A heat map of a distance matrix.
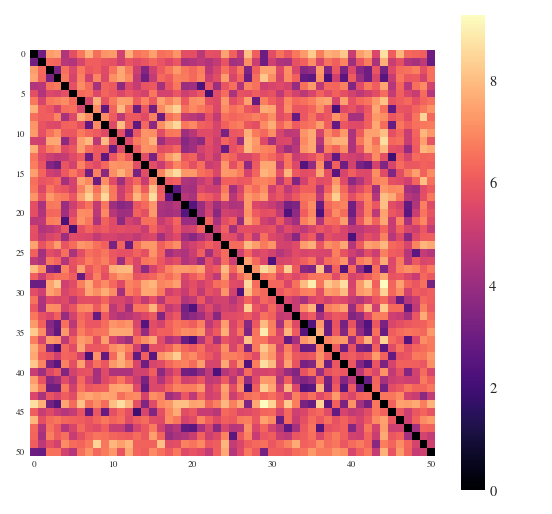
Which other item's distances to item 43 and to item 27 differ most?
42
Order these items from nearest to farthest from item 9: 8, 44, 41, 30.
41, 44, 8, 30
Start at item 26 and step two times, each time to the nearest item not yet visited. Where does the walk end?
11
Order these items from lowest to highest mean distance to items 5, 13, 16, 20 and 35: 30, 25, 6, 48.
25, 48, 30, 6
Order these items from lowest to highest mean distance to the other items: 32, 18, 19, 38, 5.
19, 5, 32, 38, 18
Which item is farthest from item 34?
29
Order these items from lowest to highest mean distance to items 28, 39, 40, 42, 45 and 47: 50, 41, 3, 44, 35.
41, 3, 35, 44, 50
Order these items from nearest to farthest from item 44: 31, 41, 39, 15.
39, 41, 15, 31
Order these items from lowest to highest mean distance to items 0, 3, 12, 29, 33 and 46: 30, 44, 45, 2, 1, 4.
1, 4, 45, 2, 30, 44
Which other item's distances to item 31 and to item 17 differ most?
46
